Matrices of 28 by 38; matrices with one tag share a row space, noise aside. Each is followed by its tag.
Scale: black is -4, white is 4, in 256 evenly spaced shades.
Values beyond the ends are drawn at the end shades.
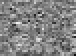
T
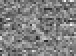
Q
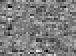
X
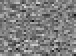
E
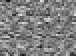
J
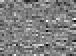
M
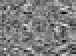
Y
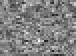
E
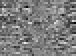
Y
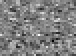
E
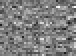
M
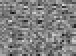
T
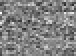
Q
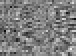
Y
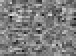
T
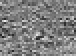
Q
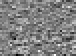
T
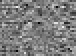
Y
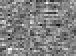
X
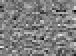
M
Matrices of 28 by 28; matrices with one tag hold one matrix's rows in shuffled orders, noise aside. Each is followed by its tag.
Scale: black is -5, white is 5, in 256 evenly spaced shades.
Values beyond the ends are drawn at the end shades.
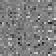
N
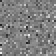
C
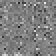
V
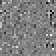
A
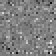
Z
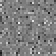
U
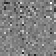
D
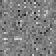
V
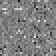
V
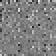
U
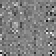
A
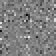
C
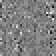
A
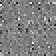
U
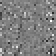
A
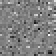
N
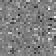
N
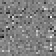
Z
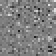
N
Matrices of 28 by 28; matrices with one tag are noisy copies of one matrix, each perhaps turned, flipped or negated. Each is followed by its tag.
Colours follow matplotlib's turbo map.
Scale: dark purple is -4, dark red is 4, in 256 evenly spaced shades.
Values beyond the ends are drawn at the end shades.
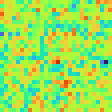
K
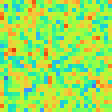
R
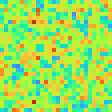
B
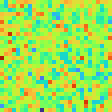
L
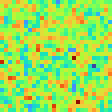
B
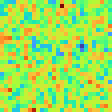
K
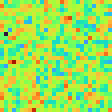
R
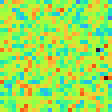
R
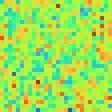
L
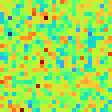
B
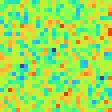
B
